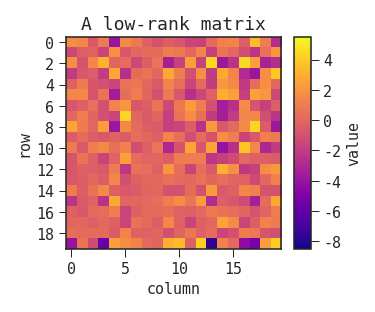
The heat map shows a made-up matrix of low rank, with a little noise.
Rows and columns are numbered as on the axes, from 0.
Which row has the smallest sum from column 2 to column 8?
5
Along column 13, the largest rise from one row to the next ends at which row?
2
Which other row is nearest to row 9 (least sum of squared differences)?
17
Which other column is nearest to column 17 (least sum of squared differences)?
0
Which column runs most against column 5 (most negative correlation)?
7
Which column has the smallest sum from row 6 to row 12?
14
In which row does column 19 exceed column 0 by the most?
19
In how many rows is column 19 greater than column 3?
12
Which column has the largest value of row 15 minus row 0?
4
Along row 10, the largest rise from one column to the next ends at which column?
16
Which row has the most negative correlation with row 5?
6
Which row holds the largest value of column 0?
8
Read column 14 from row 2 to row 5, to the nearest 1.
-4 3 2 3
